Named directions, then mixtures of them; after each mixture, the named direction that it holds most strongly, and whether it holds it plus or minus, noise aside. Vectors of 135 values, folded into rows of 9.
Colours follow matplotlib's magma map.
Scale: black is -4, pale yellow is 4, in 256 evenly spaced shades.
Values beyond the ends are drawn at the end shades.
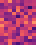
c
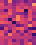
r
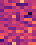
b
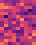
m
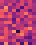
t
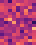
c, minus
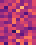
t, minus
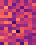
t, plus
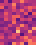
c, minus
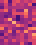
r, minus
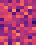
c, minus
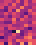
t, minus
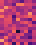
b, minus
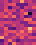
b, plus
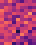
c, plus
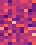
r, minus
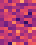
b, plus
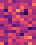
t, minus
